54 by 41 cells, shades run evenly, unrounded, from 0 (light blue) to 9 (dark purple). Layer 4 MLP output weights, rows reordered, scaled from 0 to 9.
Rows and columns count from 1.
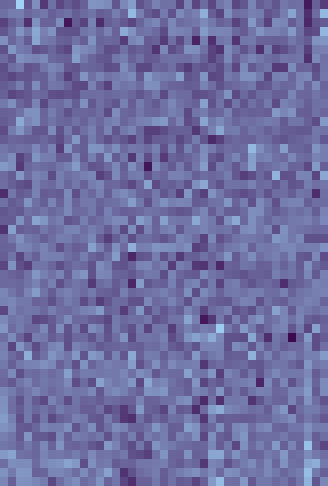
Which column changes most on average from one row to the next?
26
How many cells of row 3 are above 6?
9
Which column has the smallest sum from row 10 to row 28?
5
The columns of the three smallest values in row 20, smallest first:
35, 41, 3
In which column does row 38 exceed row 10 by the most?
37
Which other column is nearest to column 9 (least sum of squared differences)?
34
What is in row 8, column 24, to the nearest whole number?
7
